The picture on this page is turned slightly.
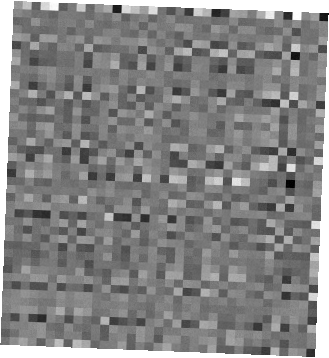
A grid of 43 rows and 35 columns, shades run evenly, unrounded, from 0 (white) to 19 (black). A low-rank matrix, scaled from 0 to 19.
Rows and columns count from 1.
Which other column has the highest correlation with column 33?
7
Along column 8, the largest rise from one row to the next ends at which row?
2
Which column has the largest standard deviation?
32
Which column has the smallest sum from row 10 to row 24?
35
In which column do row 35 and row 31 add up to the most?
31
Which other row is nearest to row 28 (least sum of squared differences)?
3
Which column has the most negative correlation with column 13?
12
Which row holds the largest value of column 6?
1
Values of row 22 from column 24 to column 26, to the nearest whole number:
4 13 2
